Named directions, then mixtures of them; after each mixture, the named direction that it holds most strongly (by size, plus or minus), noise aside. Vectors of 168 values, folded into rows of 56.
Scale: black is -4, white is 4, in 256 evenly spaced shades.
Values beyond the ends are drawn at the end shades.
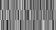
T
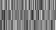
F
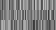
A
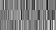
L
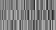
L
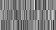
L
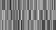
F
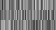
A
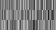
A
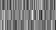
F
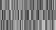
T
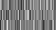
T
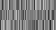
A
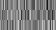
L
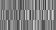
T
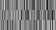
L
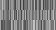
A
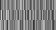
T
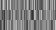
F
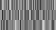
T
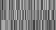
A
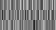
A
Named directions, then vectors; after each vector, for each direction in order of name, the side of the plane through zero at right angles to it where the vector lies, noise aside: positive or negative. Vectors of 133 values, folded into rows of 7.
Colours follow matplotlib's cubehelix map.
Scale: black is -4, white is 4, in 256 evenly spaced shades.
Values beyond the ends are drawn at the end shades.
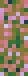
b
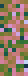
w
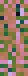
negative, positive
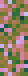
negative, negative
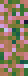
positive, negative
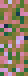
negative, negative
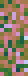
positive, positive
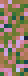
negative, negative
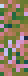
negative, negative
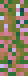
positive, negative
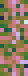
negative, positive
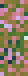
positive, positive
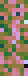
negative, positive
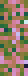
negative, positive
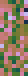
positive, negative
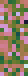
positive, negative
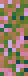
negative, negative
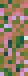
positive, positive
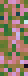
negative, positive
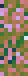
positive, positive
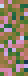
negative, negative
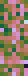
negative, positive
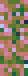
positive, negative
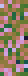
negative, negative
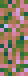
positive, positive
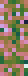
positive, negative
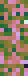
negative, positive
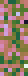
positive, negative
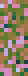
negative, negative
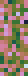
positive, negative
